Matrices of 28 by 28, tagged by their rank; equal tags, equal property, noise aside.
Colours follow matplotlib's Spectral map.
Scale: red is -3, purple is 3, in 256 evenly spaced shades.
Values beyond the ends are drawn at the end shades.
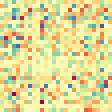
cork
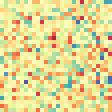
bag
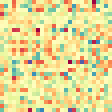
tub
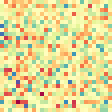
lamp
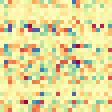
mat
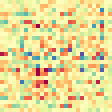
cork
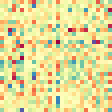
mat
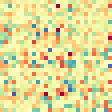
tub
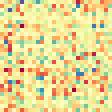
mat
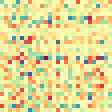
tub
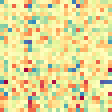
cork
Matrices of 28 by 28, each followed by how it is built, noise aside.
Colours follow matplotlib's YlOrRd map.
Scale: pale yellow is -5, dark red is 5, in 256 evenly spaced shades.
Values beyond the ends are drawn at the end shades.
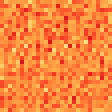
repeating columns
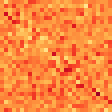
banded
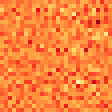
low rank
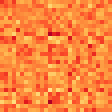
low rank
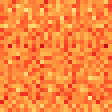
repeating columns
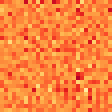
low rank
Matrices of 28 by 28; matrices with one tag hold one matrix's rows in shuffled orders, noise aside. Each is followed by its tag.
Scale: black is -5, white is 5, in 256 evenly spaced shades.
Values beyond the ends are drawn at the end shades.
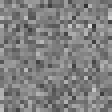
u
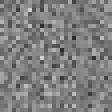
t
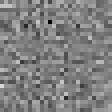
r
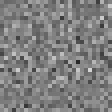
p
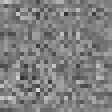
r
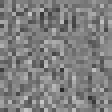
t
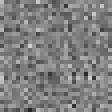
u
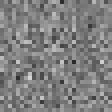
t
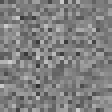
r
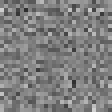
u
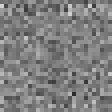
u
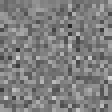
p
